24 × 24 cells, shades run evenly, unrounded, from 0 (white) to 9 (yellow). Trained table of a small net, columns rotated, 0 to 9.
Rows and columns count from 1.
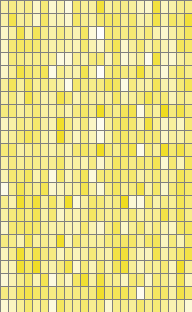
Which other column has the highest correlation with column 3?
5
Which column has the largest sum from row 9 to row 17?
16
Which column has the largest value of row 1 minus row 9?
20
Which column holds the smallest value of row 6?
13
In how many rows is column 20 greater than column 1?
21
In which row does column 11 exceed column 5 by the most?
22
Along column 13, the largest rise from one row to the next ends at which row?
12
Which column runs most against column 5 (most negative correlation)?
10
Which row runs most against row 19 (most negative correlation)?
17
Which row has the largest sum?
23
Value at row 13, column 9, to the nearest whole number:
3
